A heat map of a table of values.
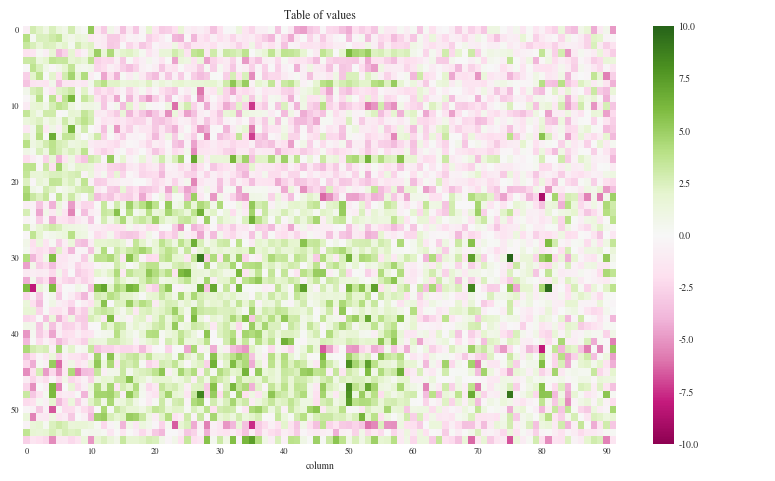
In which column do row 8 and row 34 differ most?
27
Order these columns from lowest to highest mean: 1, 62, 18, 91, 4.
62, 91, 1, 18, 4
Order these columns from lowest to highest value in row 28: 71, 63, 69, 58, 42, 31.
63, 71, 42, 31, 58, 69
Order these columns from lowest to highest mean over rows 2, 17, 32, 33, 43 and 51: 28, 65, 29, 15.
65, 28, 15, 29
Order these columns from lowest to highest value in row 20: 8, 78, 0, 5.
78, 8, 0, 5
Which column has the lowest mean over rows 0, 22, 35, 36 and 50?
80
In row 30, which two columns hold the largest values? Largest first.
75, 27
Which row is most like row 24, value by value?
37
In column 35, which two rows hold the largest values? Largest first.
54, 25
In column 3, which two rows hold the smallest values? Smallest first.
45, 38
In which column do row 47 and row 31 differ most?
4
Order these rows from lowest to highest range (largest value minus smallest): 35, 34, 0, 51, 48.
35, 0, 51, 48, 34
